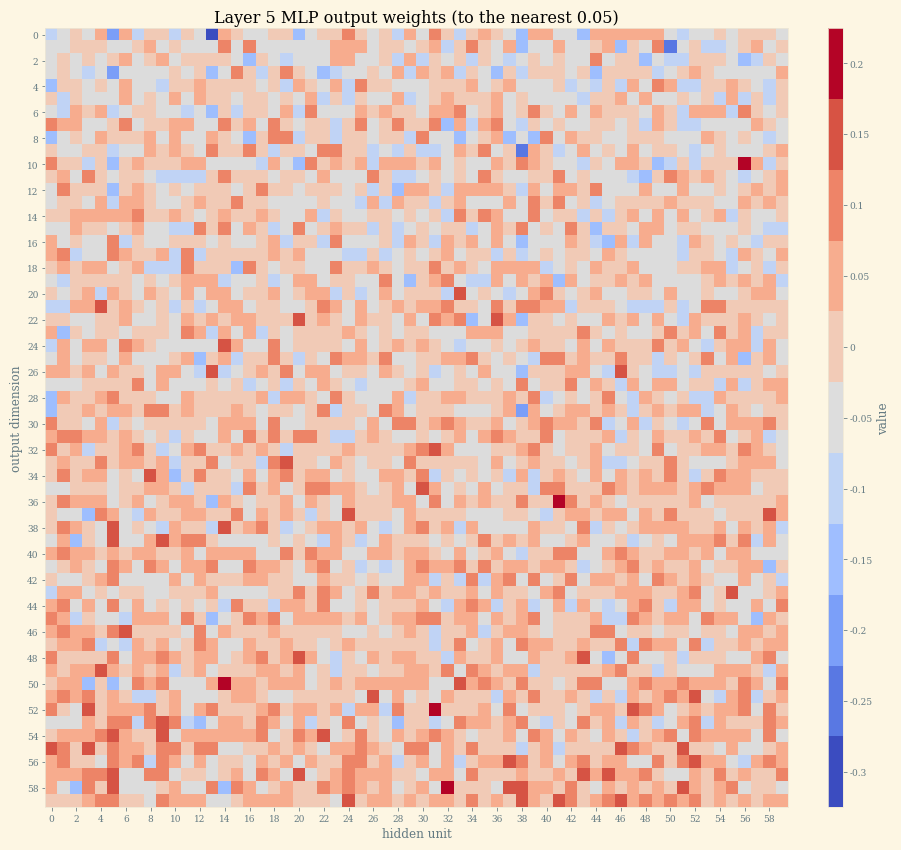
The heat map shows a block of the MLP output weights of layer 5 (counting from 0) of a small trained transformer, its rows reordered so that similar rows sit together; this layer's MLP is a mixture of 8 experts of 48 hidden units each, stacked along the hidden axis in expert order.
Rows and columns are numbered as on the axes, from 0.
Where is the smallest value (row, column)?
0, 13
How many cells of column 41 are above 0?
16
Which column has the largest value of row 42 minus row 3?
5
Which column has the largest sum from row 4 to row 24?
36
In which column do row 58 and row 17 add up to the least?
2
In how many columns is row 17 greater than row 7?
23
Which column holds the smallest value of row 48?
45
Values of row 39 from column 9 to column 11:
0.15 0.05 0.1
